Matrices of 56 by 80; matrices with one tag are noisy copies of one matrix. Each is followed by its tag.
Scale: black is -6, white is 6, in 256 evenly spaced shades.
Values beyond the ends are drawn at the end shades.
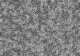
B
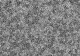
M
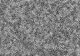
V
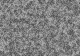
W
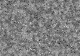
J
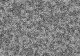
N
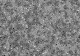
M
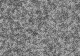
B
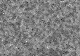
V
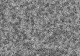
V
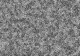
W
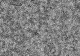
B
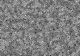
W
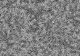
J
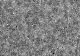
M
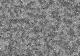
W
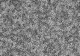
B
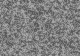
J
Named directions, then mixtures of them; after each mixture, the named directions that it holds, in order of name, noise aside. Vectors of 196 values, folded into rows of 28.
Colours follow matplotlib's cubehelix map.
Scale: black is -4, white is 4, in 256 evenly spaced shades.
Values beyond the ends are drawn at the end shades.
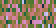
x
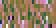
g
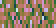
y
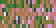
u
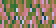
g, u, y.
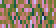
y.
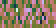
u, y.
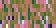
g.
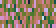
x, y.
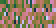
u.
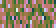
y.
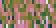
g.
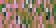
u.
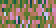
u, x.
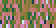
g, x.
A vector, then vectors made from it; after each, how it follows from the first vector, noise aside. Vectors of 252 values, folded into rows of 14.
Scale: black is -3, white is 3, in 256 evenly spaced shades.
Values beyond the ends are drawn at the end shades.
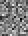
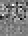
partly zeroed.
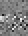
negated, partly zeroed.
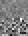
negated, partly zeroed.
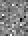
partly zeroed.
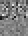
partly zeroed.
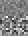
reversed, negated, partly zeroed.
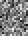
sign-scrambled.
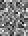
wrapped around, negated.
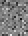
partly zeroed.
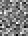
wrapped around, negated.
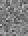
wrapped around, negated, shrunk.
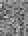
wrapped around, negated, shrunk.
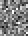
wrapped around, negated.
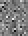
reversed, negated, partly zeroed.
